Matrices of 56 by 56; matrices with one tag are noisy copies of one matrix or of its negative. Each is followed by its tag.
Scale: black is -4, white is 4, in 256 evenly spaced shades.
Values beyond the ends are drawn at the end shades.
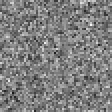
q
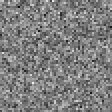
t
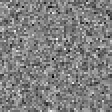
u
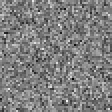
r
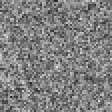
q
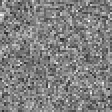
r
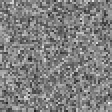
q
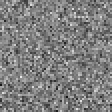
t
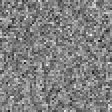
u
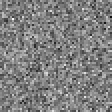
u
